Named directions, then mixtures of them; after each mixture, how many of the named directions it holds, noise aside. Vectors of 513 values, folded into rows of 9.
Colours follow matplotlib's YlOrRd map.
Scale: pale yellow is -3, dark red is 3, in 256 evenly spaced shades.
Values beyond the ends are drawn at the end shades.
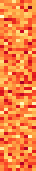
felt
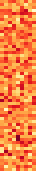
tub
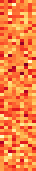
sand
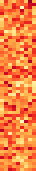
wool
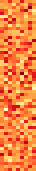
four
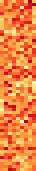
one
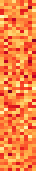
three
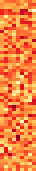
two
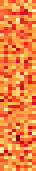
one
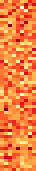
four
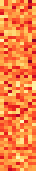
two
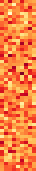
two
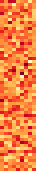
two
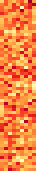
one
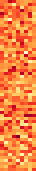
four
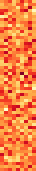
four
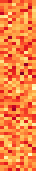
four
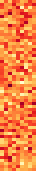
three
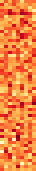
four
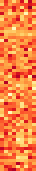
four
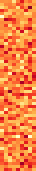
one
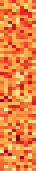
one
